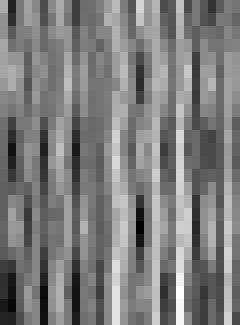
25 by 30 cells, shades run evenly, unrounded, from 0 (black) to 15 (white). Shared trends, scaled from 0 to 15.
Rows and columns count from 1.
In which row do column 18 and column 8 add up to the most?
1
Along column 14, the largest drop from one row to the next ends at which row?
3
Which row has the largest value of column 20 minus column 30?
25
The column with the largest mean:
23
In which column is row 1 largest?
18
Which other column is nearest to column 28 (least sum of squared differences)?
13
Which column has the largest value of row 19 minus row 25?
2
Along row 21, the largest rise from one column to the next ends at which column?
29
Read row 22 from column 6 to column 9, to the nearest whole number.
2 8 10 7
